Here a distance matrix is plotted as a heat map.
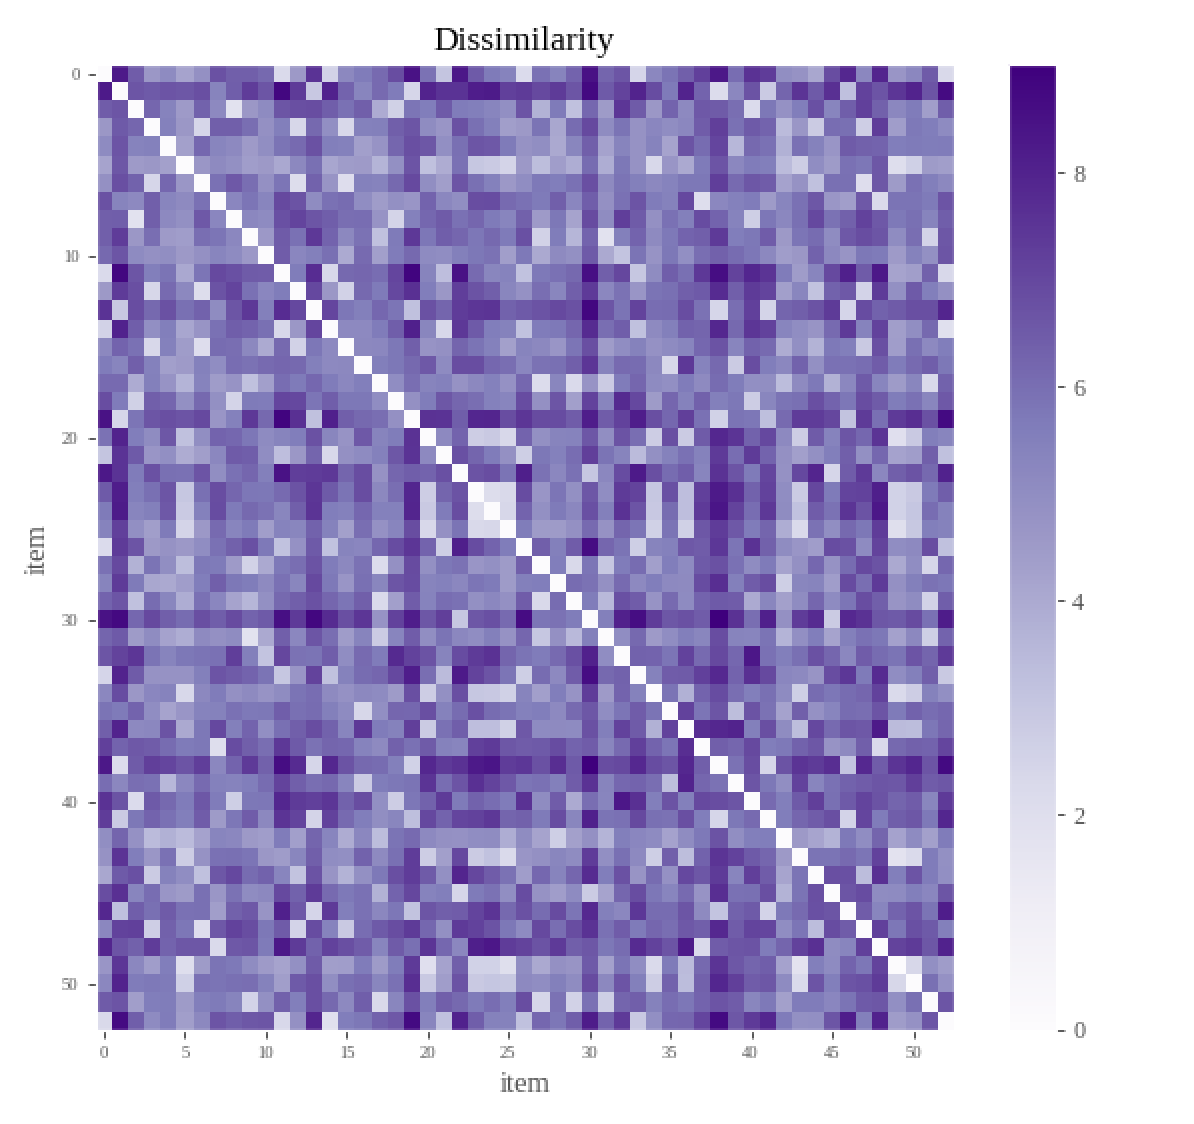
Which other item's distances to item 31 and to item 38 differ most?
9
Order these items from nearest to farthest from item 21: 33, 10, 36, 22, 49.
33, 49, 10, 36, 22
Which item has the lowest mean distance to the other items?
5
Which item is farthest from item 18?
32
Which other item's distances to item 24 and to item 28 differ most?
23
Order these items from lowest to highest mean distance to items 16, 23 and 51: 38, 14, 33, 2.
2, 14, 33, 38
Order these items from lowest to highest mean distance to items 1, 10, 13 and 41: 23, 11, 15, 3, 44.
15, 3, 44, 23, 11
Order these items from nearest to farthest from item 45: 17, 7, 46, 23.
17, 7, 23, 46
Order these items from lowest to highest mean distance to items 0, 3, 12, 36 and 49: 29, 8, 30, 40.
29, 8, 40, 30
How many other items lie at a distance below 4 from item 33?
6
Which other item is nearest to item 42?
28
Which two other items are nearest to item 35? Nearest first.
16, 39
